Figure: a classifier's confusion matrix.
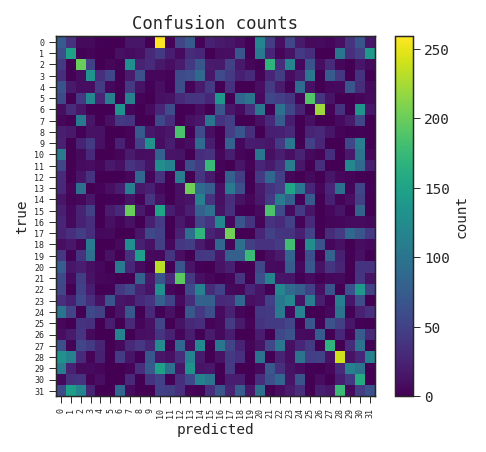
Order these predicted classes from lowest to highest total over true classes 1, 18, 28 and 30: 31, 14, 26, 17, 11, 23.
11, 17, 26, 14, 23, 31
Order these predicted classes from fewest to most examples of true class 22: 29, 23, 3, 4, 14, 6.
4, 3, 6, 29, 23, 14
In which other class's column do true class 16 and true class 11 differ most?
15
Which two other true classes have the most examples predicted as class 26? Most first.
6, 18
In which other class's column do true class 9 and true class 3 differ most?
23
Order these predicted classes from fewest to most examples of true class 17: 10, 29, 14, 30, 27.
27, 10, 30, 29, 14
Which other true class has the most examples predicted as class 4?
24
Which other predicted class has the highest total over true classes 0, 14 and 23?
10
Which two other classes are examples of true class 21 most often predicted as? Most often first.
12, 8
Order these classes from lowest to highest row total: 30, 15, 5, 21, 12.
12, 21, 30, 15, 5
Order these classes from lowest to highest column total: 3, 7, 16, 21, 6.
6, 16, 3, 7, 21
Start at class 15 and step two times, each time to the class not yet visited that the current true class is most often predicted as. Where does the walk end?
2
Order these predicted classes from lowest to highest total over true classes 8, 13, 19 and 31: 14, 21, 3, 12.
21, 3, 14, 12
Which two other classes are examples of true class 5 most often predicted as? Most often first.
25, 16
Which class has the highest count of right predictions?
28
